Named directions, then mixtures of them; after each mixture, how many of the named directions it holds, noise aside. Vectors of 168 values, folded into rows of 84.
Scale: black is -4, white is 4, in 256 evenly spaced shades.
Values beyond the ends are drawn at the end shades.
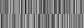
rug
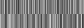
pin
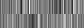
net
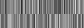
three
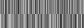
one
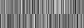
three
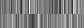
one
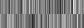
two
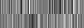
one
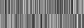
two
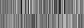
two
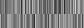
three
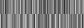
two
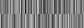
one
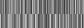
two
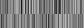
two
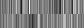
one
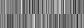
three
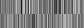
two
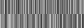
one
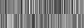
three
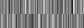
three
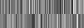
two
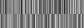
three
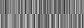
two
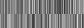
three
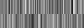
three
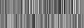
three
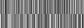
two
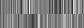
one
